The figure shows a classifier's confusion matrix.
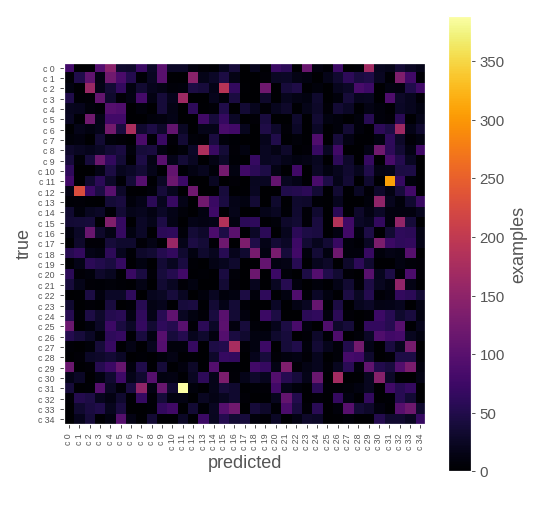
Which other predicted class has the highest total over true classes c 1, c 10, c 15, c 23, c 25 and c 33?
c 32
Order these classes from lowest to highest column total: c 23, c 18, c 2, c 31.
c 23, c 18, c 2, c 31
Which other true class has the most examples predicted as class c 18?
c 20
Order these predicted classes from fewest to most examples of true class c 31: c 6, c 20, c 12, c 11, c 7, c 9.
c 12, c 6, c 20, c 9, c 7, c 11
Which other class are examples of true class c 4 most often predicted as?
c 5
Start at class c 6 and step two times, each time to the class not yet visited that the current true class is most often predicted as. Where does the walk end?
c 21
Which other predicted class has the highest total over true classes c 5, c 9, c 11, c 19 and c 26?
c 31
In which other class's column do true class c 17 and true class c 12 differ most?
c 1
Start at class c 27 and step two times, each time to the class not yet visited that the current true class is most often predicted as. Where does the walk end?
c 2
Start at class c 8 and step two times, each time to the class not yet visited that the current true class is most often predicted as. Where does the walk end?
c 30
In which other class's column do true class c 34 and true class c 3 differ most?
c 11
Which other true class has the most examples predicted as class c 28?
c 27
